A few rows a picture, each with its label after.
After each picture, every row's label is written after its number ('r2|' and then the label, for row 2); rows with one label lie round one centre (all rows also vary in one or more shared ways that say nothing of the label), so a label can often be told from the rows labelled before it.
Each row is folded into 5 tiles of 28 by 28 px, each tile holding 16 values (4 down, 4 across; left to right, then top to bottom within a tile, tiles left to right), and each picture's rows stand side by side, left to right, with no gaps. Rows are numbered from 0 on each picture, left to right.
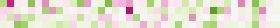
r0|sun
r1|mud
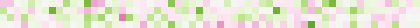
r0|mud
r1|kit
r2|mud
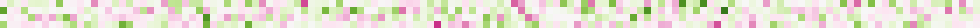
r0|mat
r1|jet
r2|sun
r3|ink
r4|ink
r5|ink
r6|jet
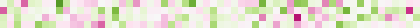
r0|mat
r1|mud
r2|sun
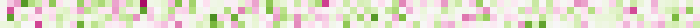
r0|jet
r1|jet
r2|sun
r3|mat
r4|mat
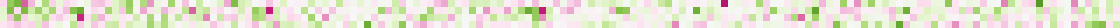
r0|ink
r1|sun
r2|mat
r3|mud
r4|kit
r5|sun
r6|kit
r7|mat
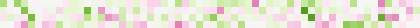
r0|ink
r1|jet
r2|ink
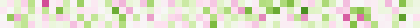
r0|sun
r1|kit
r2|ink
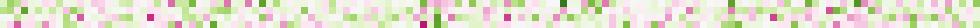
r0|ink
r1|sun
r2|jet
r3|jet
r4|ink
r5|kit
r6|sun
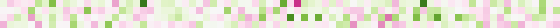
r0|jet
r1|ink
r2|ink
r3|ink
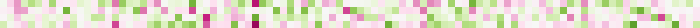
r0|kit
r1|kit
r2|ink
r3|mud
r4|jet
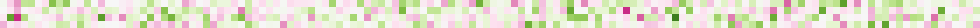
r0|mud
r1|ink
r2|jet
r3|mat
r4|ink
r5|jet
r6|mud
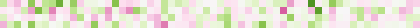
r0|mud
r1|mat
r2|mud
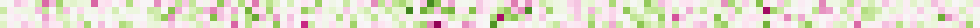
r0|mat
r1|jet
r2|mat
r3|ink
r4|mud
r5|jet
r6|ink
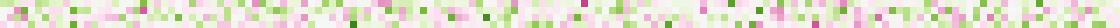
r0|ink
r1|ink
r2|mud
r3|mat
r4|jet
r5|kit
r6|kit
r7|mat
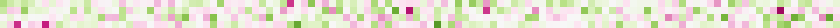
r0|ink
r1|mud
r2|sun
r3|jet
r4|ink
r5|jet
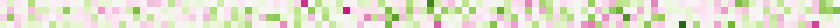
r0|kit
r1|mud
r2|jet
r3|ink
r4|mat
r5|kit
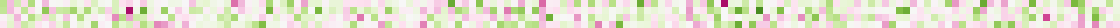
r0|sun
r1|mat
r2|ink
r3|mud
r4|sun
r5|kit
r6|kit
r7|sun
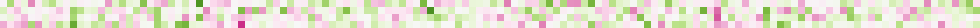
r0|mud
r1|mat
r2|kit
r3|ink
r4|mat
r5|mud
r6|ink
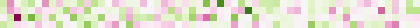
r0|sun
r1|sun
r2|kit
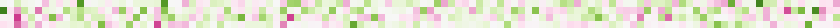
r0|sun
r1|ink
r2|jet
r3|sun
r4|ink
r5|mud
